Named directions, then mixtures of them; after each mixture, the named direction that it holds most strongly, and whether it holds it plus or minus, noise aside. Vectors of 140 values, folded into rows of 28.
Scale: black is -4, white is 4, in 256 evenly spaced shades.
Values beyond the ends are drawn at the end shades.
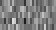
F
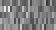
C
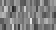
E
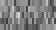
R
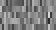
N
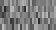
E, minus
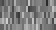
R, minus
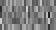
N, minus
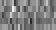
E, minus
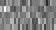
C, plus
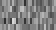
F, plus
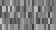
N, minus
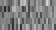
C, minus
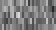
R, plus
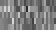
C, plus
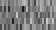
C, minus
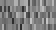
C, minus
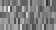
C, plus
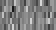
E, plus
